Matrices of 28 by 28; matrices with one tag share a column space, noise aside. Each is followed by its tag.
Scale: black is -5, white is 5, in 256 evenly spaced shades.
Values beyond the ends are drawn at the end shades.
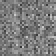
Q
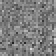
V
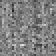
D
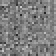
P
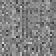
V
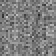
Q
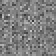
Q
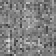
D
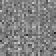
V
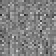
Q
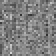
Q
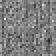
D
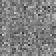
P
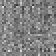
P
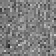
D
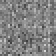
D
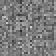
Q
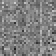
V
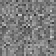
Q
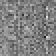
Q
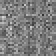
Q
